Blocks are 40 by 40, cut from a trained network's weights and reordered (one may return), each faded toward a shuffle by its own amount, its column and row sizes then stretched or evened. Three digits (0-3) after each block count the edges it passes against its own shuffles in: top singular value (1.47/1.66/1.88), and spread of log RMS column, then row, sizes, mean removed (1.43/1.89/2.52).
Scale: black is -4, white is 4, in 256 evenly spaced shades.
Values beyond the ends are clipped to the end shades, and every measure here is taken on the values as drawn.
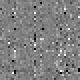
0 2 1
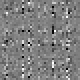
0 3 2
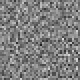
3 1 0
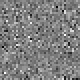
1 1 1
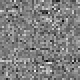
1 1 1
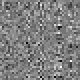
3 2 1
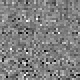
1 0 2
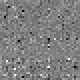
0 1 1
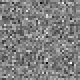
1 1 0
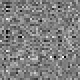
3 0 2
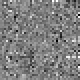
1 2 1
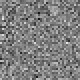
2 0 0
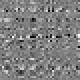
3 2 3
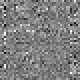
2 1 1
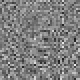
3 2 1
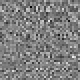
3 0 2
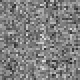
1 1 0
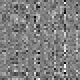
3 3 1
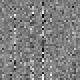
2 2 0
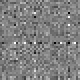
2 1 2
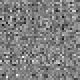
2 0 2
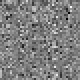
2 3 0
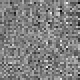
2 1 0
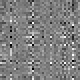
3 3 1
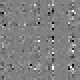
1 2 1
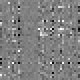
2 3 1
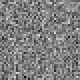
1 1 0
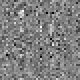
1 2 1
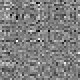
3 1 2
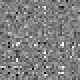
2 1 2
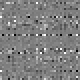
0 2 3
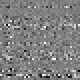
0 0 3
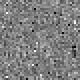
0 0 0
